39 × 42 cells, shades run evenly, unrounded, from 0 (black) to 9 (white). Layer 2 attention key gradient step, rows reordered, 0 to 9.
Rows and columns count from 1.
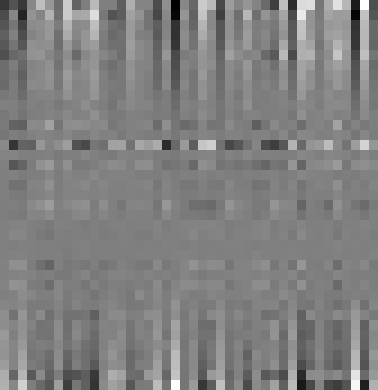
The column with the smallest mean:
20
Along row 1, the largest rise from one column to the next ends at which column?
41
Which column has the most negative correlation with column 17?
30
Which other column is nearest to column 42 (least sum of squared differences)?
14
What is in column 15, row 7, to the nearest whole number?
5
